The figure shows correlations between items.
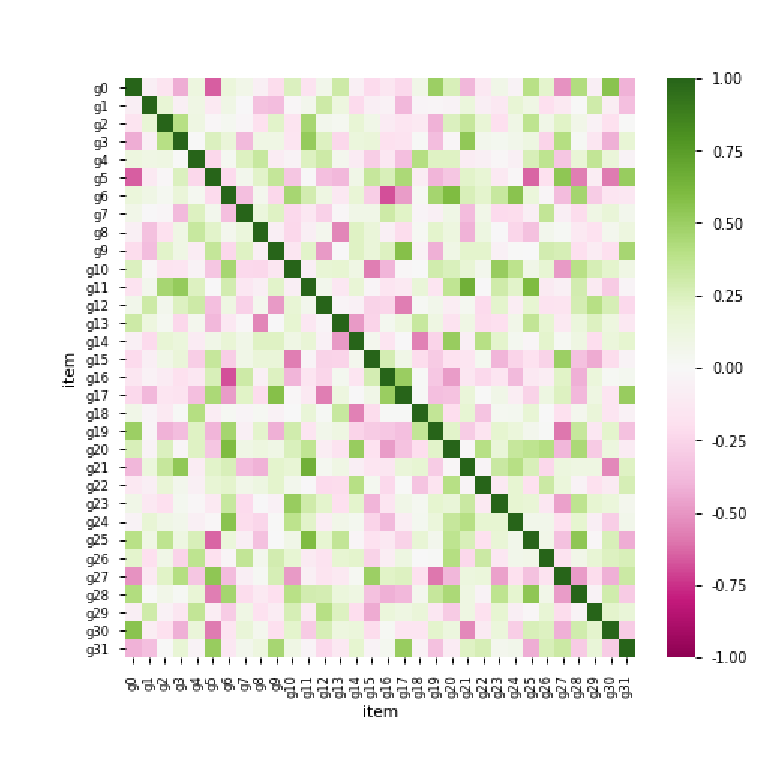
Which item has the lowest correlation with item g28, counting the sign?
g5
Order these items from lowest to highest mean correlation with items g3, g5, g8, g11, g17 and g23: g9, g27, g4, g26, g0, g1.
g0, g1, g26, g4, g27, g9
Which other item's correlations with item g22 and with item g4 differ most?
g18
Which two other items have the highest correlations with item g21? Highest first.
g11, g3
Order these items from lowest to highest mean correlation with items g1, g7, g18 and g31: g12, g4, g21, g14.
g14, g12, g21, g4
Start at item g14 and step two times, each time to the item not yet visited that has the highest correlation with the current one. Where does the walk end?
g6
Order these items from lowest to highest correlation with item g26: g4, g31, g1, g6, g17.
g1, g6, g17, g31, g4
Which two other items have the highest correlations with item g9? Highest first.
g17, g31
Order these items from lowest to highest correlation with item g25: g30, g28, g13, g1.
g1, g30, g13, g28
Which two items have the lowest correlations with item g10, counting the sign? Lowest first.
g15, g27
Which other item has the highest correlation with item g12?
g29
